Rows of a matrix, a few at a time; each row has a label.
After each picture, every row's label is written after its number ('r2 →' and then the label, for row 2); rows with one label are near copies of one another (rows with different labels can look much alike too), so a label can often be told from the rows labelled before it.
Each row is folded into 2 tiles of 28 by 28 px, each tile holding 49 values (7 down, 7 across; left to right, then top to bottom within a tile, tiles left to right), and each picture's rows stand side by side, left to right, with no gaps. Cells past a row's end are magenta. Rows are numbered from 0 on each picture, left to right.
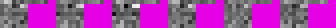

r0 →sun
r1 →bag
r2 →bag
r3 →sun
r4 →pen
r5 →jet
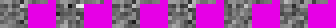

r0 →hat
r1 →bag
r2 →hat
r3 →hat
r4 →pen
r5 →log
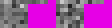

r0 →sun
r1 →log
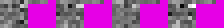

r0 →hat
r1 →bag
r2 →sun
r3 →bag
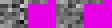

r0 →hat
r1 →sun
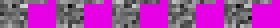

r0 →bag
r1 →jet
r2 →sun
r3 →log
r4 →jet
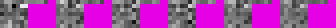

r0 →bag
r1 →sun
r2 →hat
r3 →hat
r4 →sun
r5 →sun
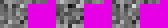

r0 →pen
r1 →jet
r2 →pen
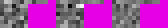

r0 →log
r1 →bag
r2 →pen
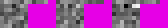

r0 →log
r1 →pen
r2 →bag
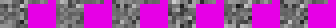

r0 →hat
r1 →sun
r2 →pen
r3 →log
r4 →jet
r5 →pen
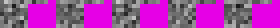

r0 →log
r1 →jet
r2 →log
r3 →pen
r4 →jet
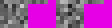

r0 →pen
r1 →log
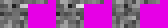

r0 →bag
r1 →bag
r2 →log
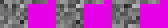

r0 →pen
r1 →hat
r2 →jet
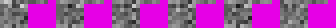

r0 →sun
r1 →jet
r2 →hat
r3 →hat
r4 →jet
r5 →pen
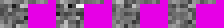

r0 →jet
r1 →bag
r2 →sun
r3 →hat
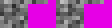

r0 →log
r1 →log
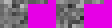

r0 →sun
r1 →jet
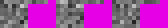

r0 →pen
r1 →sun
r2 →pen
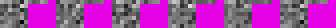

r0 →hat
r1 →pen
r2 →log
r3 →sun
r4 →sun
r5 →hat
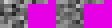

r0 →log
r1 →hat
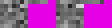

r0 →hat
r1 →bag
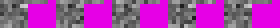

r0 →bag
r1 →jet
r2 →log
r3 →jet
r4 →bag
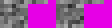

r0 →log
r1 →jet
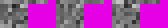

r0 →jet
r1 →pen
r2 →sun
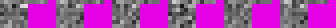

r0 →bag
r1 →sun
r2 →pen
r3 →log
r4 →pen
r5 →sun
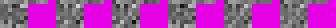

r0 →jet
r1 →pen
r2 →pen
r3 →jet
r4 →pen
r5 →pen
